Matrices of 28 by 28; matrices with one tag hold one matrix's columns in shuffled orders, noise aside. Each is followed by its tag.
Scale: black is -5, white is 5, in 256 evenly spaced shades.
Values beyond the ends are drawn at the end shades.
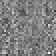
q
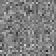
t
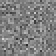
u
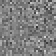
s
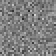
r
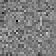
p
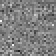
r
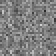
q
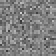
u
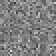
t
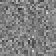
s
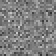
p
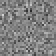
r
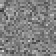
r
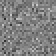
r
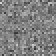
t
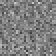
t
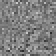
t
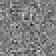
r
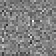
p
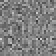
u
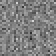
t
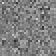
s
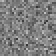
u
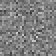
p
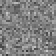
t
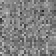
q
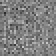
u
